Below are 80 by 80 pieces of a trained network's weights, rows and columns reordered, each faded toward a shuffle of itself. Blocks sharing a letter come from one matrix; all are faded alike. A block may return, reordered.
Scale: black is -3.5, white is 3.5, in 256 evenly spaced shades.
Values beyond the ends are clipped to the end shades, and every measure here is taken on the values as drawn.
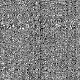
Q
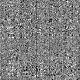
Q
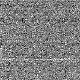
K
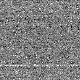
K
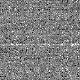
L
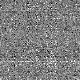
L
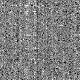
Q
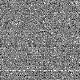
K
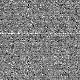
K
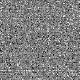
K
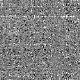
L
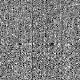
Q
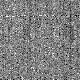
Q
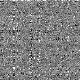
L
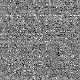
L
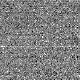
K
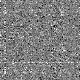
L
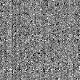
Q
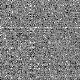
L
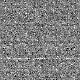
K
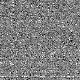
K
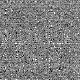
L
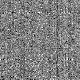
Q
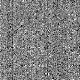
Q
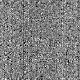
Q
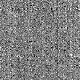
Q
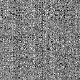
Q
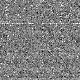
K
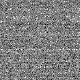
L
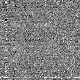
K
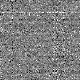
L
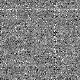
L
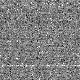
K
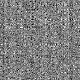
Q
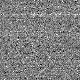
K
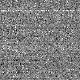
K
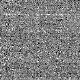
K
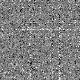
L
